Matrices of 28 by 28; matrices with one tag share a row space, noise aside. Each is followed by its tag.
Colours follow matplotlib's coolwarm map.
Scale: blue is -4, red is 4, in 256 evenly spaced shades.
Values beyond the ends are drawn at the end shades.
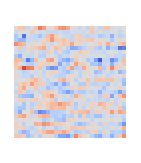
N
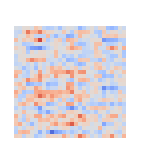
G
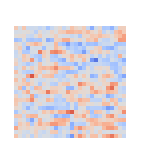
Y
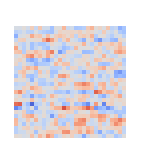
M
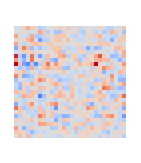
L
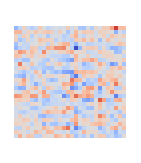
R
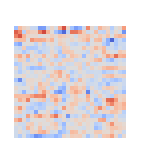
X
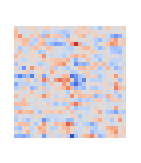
R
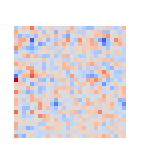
L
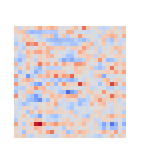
G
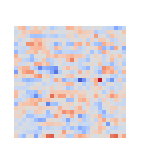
G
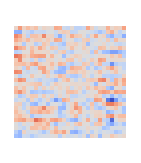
X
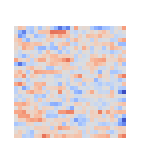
N
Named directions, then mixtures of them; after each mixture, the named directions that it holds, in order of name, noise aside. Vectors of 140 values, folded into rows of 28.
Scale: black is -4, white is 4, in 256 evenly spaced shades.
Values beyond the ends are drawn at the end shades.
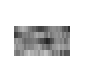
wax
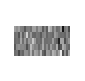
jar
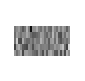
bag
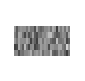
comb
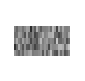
bag, comb.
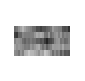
wax.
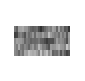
comb, wax.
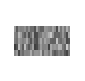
comb.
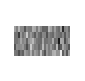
jar.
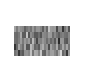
comb, jar.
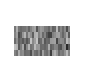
comb.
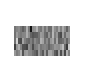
bag.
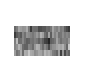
bag, wax.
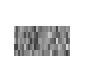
comb.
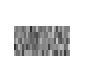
bag, comb.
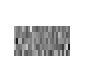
bag.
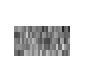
jar, wax.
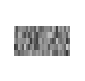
comb.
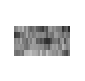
jar, wax.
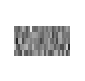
bag.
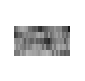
wax.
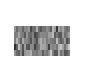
bag, comb.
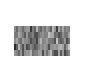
bag, comb.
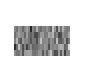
bag, comb.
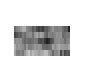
wax.
